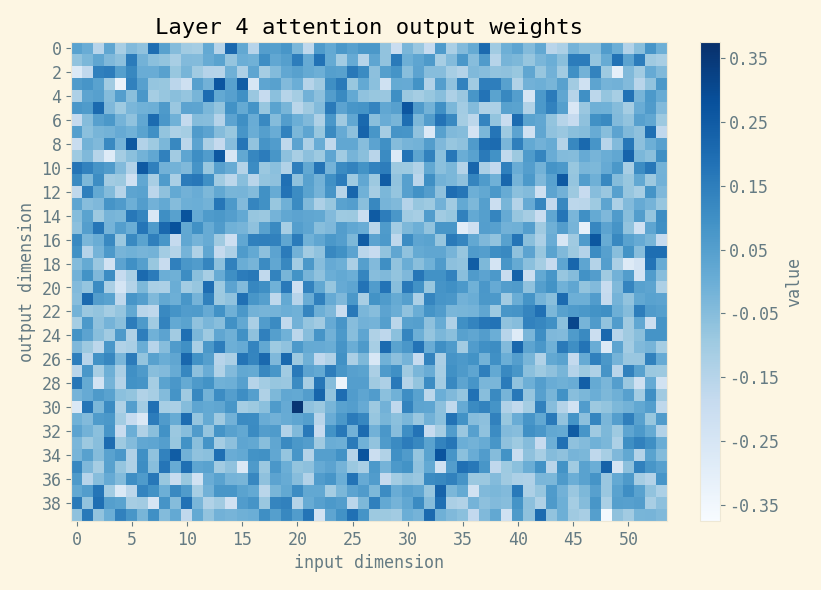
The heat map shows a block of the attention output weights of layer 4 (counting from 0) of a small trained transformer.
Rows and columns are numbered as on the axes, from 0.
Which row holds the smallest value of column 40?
24
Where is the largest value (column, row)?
20, 30
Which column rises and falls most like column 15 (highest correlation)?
38
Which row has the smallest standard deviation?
22
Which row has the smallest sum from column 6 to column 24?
8
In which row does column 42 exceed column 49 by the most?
35
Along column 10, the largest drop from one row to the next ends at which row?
39
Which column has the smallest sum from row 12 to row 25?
4
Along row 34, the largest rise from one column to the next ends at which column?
26
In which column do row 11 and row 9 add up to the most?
28
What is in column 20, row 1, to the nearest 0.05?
0.15
